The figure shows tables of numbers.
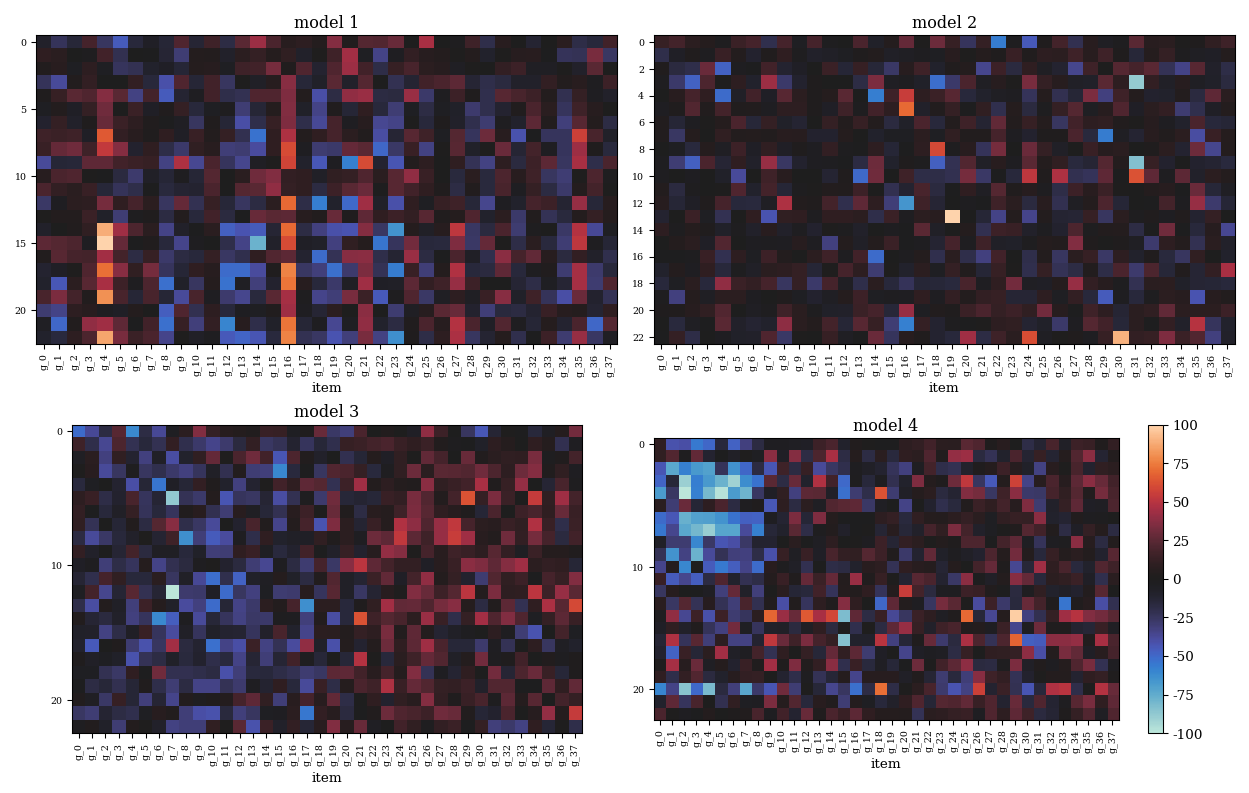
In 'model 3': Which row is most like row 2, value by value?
20
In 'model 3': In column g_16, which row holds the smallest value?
16
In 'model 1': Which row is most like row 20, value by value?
3
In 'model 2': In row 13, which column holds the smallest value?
g_7
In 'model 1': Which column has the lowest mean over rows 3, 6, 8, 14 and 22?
g_23
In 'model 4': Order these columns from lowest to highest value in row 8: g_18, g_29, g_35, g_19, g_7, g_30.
g_7, g_19, g_30, g_35, g_18, g_29
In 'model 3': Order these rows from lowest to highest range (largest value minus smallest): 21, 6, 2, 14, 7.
6, 2, 7, 21, 14
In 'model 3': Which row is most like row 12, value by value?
5
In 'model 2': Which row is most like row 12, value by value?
21
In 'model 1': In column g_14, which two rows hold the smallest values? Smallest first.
15, 7
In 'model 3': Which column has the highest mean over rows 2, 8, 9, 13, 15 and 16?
g_23
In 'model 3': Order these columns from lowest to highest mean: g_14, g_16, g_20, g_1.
g_1, g_14, g_16, g_20
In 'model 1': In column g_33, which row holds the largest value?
9
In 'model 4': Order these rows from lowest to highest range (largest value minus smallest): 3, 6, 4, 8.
8, 6, 3, 4
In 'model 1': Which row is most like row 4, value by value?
16
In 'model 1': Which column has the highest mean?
g_16
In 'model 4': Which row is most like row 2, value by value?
9
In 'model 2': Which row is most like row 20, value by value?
1
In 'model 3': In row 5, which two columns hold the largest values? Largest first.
g_29, g_34
